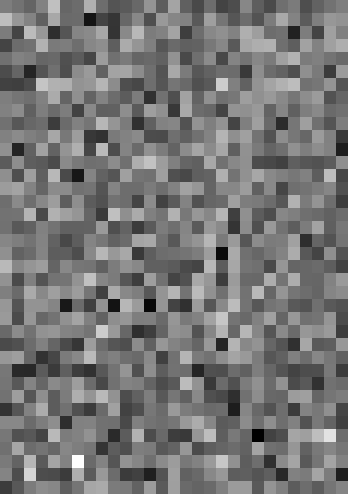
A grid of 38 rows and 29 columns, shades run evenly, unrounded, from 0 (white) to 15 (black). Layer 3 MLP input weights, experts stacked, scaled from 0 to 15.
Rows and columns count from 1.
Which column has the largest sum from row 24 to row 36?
29
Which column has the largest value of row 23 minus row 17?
19
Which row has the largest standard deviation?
34
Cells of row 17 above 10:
4
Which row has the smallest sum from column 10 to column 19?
17
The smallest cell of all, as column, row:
7, 36
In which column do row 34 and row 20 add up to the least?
28
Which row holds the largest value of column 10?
24
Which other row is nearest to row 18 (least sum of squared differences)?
8
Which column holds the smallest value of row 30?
16
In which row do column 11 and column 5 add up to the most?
37
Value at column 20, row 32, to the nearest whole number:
13
